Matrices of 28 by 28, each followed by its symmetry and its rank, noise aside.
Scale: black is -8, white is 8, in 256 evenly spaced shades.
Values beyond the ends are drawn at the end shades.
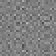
no symmetry, rank three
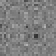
symmetric, rank three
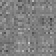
no symmetry, rank four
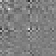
symmetric, rank two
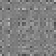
symmetric, rank two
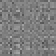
no symmetry, rank three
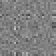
antisymmetric, rank four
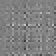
no symmetry, rank two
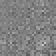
symmetric, rank four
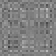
antisymmetric, rank two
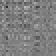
no symmetry, rank three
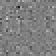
antisymmetric, rank four
